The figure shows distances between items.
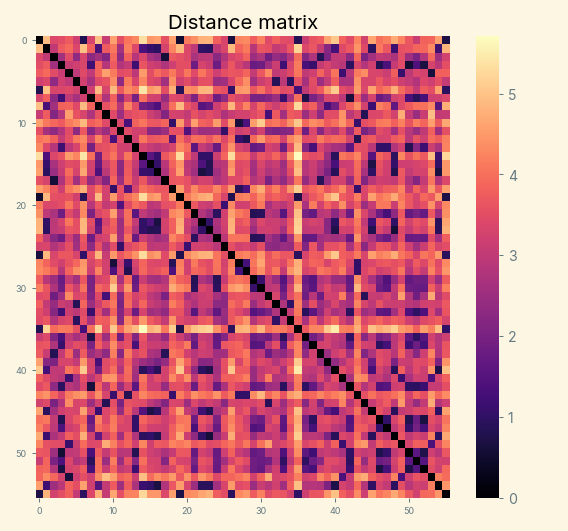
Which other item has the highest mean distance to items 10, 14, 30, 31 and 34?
35
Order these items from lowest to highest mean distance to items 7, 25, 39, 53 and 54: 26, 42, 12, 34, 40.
42, 40, 34, 12, 26
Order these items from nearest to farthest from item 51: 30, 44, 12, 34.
30, 44, 34, 12
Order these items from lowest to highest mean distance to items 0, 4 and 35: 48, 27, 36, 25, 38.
36, 25, 38, 27, 48
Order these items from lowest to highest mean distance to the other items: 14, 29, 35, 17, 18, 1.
29, 17, 1, 14, 18, 35
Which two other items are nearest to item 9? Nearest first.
44, 31
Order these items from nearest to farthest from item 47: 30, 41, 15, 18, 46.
46, 30, 41, 15, 18
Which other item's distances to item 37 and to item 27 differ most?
10
